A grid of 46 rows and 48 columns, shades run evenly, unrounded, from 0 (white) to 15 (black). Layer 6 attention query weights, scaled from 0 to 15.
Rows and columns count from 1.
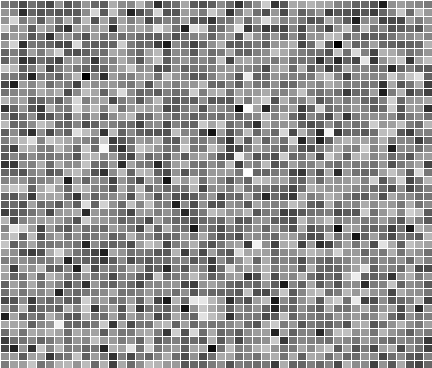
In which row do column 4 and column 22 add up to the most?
10
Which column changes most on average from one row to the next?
28
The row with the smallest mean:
42
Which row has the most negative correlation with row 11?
6
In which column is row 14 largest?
27
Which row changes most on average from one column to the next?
17
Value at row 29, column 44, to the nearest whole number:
11
